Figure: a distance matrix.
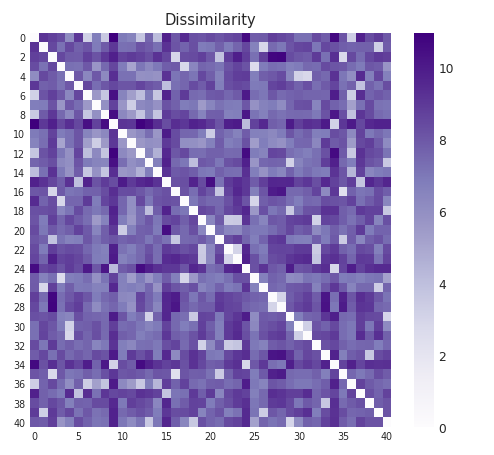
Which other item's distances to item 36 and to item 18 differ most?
0
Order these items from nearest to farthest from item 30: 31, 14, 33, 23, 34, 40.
31, 40, 14, 33, 34, 23
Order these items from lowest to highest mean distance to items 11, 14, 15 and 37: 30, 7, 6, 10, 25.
7, 25, 6, 10, 30
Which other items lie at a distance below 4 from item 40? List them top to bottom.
13, 18, 29
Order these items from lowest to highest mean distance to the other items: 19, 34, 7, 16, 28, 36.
7, 36, 19, 16, 28, 34
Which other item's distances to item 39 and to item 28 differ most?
27
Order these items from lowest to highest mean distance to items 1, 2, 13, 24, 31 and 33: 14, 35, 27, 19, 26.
35, 26, 14, 19, 27
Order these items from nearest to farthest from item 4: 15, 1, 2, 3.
3, 2, 1, 15
